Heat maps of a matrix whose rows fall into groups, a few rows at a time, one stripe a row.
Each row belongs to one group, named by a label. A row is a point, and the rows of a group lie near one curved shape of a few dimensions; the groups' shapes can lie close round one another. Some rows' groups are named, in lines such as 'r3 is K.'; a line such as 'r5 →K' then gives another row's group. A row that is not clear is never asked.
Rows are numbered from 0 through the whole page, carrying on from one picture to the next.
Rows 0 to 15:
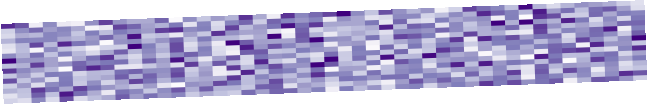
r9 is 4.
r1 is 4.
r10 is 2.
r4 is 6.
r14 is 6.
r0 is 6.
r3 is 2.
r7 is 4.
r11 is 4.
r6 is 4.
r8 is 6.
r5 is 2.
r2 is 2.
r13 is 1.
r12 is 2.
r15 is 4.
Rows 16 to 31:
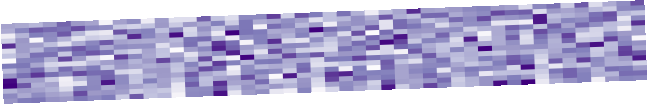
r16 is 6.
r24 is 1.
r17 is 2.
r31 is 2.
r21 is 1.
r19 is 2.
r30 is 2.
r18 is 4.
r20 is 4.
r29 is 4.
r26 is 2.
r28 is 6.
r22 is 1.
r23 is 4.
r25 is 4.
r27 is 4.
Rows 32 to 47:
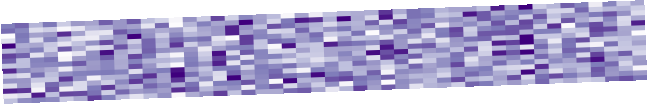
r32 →2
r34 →4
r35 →2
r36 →4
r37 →4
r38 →6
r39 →2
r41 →2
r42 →6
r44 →2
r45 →6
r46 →6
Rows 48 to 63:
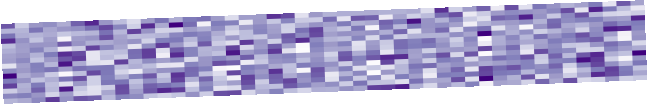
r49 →6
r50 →2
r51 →4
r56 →4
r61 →4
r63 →1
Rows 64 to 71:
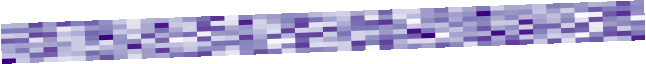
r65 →1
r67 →6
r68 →6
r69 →2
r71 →4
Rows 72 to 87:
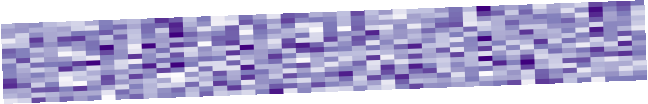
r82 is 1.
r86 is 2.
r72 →1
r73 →1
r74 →6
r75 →6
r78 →1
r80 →2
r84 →6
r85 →1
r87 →6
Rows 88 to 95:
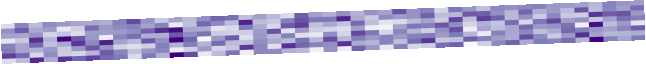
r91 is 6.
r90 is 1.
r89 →6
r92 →6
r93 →4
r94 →6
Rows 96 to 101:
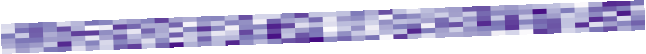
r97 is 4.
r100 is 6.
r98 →2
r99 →4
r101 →2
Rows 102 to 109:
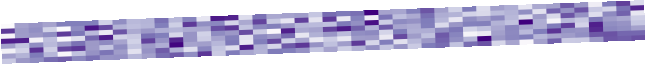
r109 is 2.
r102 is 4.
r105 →6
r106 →6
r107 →6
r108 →1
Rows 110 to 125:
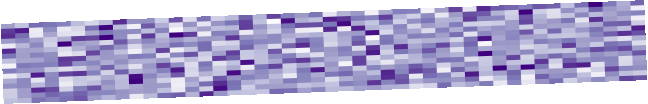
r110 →4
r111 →6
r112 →6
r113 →6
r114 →4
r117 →1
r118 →4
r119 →1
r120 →6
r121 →2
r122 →2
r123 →1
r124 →1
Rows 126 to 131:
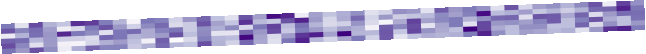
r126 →2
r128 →6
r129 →4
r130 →6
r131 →1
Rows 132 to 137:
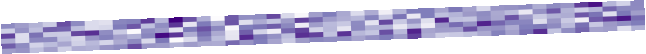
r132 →1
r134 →2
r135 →1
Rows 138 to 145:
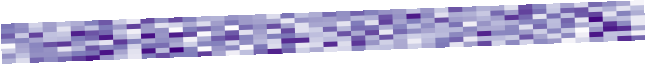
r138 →6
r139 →2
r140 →2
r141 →6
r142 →4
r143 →1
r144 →6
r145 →2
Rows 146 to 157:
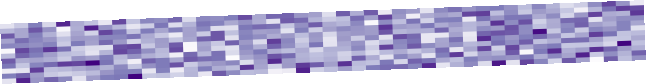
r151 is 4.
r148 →4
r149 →2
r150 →2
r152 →4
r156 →6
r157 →2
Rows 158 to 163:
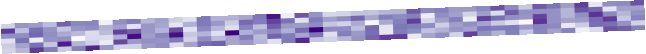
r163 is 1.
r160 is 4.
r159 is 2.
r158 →6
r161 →2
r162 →4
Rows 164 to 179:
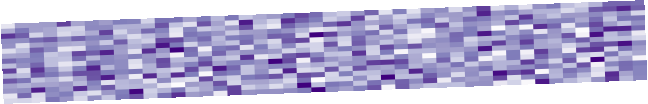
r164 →2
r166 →6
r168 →2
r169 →1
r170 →6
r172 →1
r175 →6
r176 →6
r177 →2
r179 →2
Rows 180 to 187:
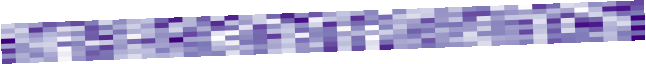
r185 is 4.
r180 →2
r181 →1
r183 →4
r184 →1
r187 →4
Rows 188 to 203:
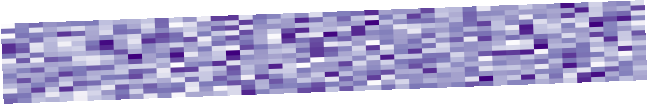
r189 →6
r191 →1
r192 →6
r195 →2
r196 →2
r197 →2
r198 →1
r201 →4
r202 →1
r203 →6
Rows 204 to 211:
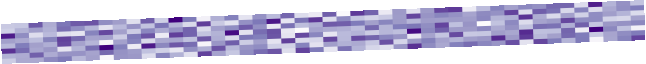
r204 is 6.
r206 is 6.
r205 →6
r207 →1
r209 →6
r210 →2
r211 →6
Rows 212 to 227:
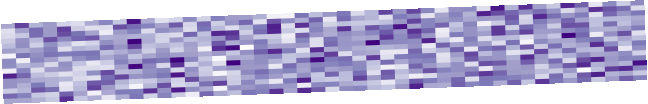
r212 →2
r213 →4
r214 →6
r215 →1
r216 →2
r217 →2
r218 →4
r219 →2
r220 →1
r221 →2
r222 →6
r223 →1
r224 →4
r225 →1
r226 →1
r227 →6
